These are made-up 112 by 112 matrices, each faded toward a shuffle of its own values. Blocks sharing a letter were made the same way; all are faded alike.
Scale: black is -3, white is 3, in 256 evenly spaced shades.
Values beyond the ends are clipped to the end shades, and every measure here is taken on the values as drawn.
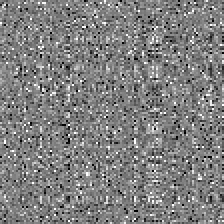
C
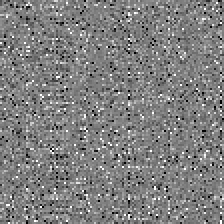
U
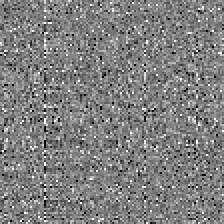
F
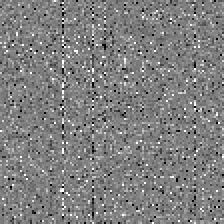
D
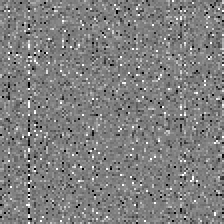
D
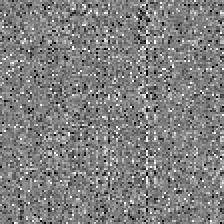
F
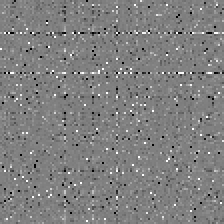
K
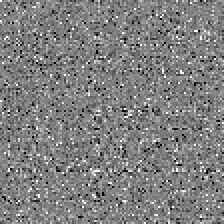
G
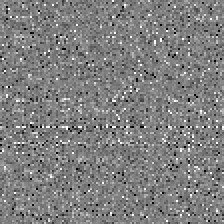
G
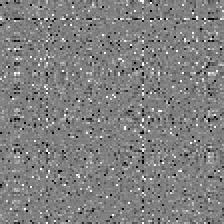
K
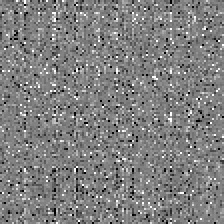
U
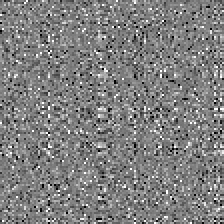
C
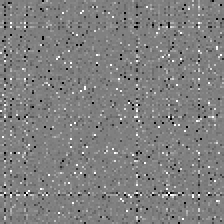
K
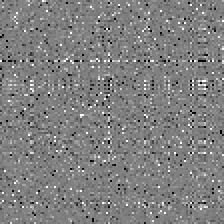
K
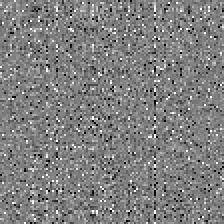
U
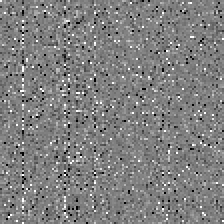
D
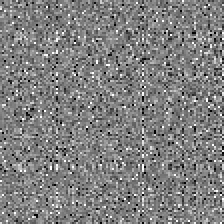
C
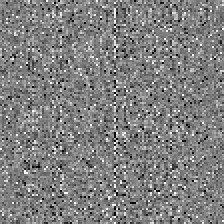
F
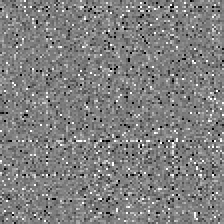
G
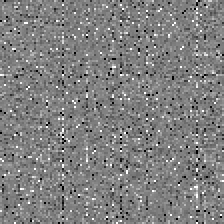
D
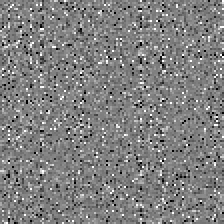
D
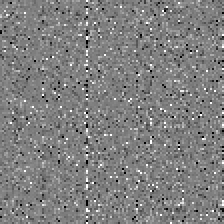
U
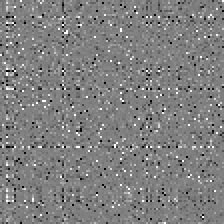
K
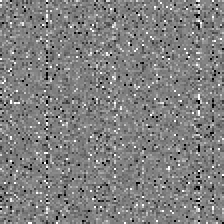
D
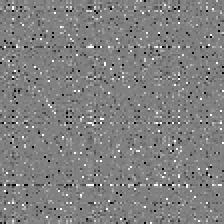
K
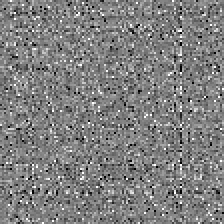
C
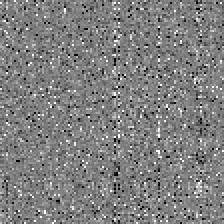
D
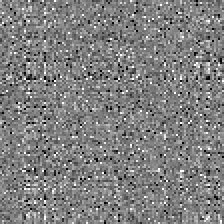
F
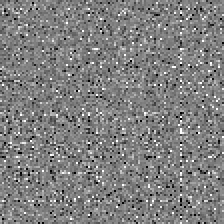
G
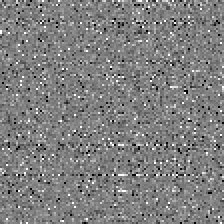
G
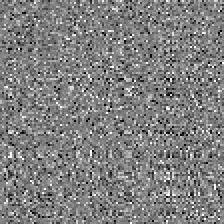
C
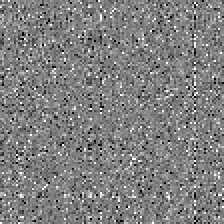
U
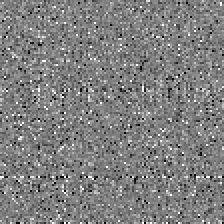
G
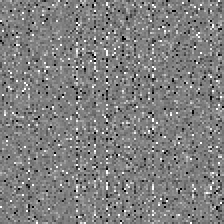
D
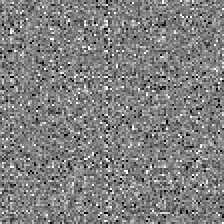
F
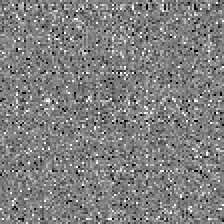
G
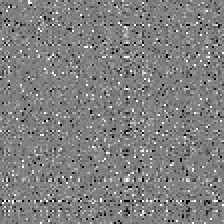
K
